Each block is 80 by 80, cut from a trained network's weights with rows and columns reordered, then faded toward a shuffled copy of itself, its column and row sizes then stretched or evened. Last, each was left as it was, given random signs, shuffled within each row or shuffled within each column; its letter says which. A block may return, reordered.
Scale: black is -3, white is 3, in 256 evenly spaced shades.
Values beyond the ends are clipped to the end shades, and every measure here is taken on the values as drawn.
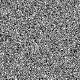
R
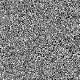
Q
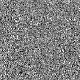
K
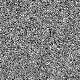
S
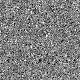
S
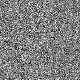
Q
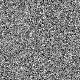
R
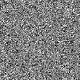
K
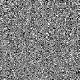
K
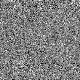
S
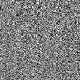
K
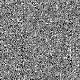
Q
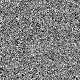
R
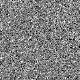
Q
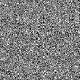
K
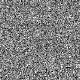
Q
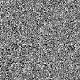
K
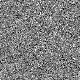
R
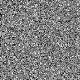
K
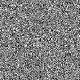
K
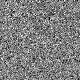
S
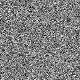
S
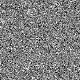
Q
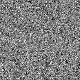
S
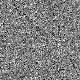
R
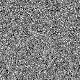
S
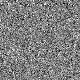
S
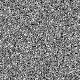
S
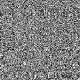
K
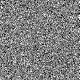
R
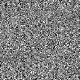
K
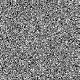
K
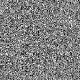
K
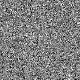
Q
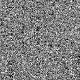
K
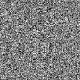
K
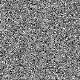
R
